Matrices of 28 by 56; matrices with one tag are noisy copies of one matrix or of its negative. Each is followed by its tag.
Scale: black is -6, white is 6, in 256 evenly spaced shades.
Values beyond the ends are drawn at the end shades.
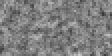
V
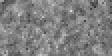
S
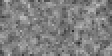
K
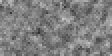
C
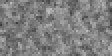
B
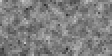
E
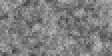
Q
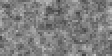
B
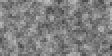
B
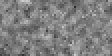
E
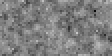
Q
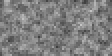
K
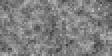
Q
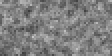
E
